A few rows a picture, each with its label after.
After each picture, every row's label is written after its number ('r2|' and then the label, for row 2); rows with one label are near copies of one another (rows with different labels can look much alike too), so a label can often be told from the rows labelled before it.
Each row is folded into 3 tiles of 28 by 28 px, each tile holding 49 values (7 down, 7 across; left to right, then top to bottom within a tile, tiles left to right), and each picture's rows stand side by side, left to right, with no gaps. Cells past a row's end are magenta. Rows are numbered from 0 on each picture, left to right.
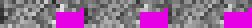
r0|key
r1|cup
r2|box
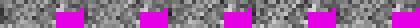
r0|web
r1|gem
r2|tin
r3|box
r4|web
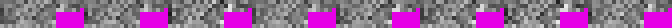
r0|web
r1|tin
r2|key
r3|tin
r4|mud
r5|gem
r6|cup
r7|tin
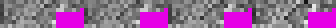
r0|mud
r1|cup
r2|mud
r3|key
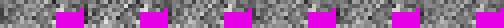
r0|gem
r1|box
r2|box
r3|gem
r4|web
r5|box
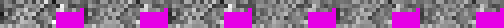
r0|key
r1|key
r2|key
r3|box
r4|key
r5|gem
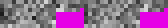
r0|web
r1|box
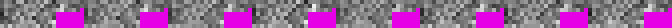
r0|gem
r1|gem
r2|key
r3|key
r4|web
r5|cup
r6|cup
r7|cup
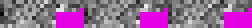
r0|web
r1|cup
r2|box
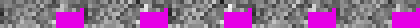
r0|cup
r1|key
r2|key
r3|box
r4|gem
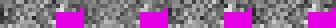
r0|gem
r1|cup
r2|web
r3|cup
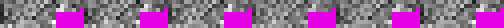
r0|mud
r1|cup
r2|key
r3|box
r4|mud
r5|mud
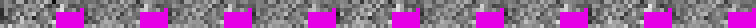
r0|gem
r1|cup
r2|key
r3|tin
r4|tin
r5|cup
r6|cup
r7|cup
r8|gem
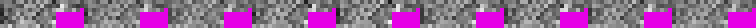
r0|cup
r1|tin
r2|gem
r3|key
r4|key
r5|mud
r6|web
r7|key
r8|box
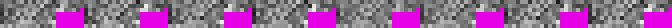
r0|box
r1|cup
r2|mud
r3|key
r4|tin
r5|mud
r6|tin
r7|mud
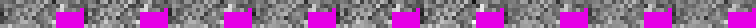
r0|key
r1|box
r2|cup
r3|gem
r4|box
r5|key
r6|tin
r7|web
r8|mud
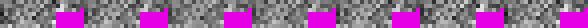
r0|cup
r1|box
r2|web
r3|web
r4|box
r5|web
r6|tin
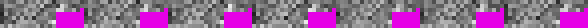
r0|mud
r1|gem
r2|key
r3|mud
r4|tin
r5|tin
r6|mud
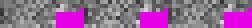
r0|cup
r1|tin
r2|key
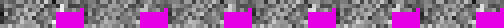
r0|key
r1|box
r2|tin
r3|web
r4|box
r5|gem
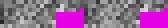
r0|box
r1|web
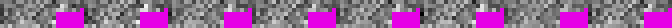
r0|cup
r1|cup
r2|tin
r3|box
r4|key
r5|tin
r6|web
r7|box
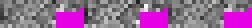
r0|gem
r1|key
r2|web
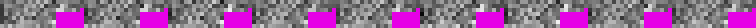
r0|mud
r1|web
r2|gem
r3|box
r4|box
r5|cup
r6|key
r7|web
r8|cup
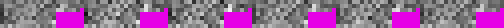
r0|mud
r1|tin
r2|gem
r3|key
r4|web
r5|box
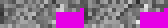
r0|key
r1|key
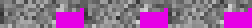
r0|tin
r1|gem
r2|key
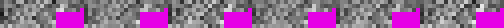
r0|gem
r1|mud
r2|box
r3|cup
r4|box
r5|box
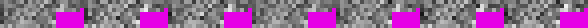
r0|box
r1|gem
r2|tin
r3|box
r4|gem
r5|web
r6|cup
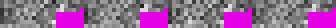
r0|key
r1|web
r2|box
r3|cup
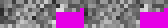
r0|web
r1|web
